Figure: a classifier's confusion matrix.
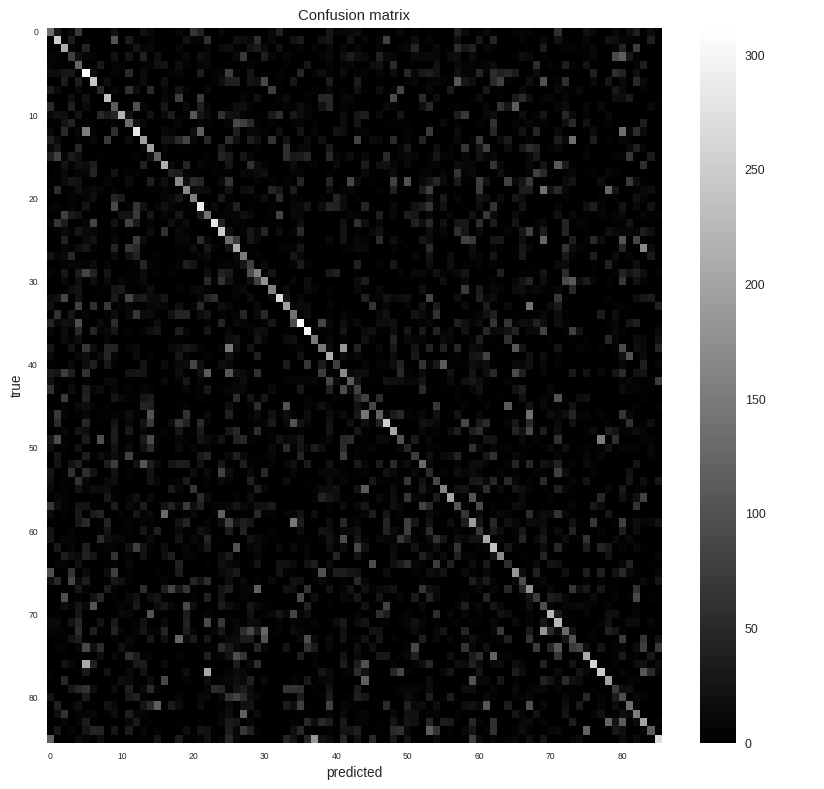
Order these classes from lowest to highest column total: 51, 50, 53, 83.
51, 50, 83, 53
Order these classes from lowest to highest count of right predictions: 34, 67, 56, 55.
34, 55, 67, 56
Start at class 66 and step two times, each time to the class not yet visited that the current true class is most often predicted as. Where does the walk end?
80
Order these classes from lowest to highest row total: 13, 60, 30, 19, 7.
7, 60, 30, 19, 13
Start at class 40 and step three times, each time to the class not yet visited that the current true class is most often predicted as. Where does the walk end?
71
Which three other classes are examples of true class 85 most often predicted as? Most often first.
37, 0, 59
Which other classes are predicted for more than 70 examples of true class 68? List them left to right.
2, 35, 82
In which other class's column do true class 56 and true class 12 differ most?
5
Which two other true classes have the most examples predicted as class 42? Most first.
18, 49
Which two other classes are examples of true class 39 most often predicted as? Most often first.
81, 61
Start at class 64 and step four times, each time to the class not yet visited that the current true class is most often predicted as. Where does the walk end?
29
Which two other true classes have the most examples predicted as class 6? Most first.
69, 23
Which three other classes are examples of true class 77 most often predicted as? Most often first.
22, 83, 49
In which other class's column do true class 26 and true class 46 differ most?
83
